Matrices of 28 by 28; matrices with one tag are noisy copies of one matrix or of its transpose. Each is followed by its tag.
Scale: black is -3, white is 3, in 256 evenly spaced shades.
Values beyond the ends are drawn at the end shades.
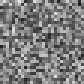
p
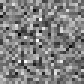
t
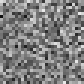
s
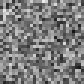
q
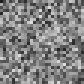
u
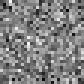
u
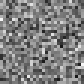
p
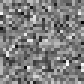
s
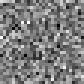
s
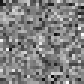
u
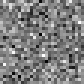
p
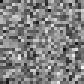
u
